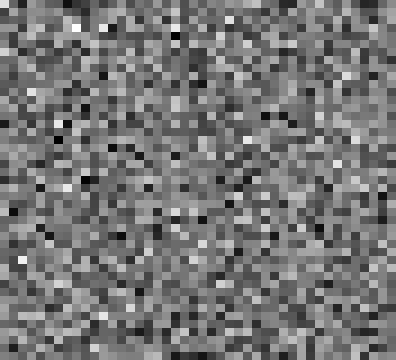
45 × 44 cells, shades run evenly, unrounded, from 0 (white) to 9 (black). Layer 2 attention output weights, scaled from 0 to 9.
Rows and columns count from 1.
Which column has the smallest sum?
40
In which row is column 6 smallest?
31
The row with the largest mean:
7
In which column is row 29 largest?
36
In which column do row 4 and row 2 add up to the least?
20
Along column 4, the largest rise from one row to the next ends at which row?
13
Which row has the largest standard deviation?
4
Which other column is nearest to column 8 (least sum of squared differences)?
35
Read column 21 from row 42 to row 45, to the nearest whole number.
2 5 4 7
